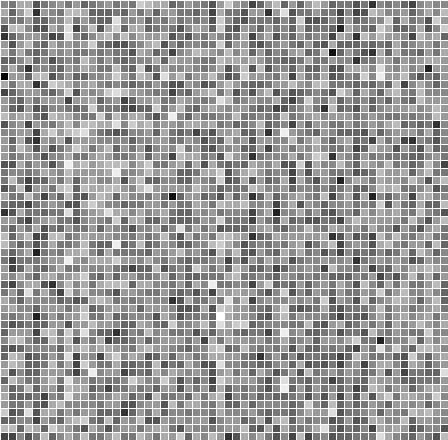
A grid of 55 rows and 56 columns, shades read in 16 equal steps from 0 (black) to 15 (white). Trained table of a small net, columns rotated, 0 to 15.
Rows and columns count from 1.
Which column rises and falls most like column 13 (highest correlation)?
43
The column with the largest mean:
9
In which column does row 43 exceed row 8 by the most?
45
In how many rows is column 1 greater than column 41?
23
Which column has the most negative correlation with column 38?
39
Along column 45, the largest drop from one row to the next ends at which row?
44
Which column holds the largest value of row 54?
41
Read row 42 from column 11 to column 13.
13 8 6
